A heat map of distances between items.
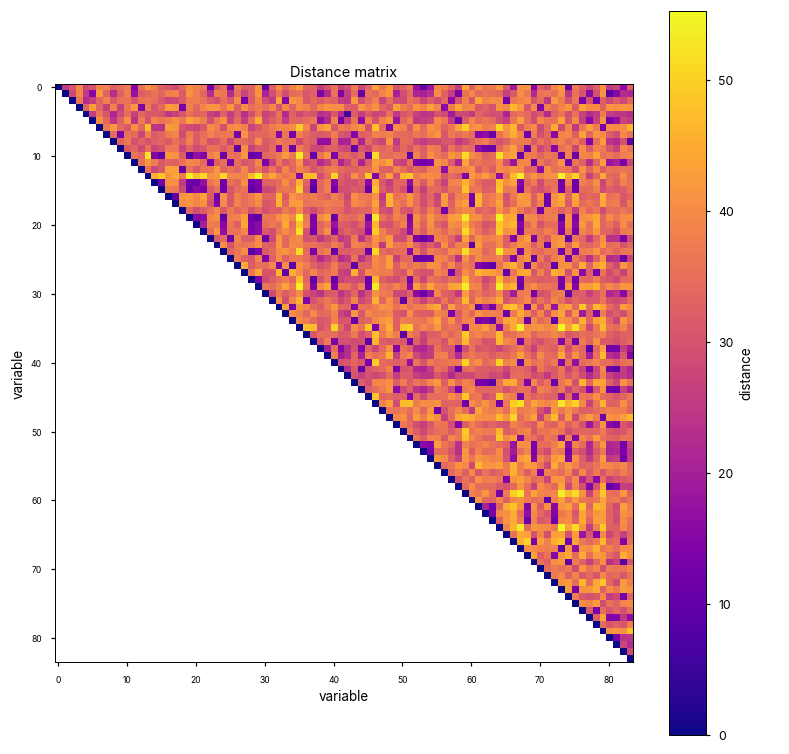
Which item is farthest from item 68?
66
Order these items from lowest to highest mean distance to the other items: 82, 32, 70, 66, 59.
82, 70, 32, 66, 59
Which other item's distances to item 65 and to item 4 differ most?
42
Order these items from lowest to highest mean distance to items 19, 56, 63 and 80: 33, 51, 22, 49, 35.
51, 49, 22, 33, 35
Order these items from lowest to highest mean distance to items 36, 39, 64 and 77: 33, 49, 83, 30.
83, 49, 30, 33
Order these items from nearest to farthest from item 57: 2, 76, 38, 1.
2, 76, 1, 38
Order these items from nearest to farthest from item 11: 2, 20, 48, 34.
2, 34, 20, 48
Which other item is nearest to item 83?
8
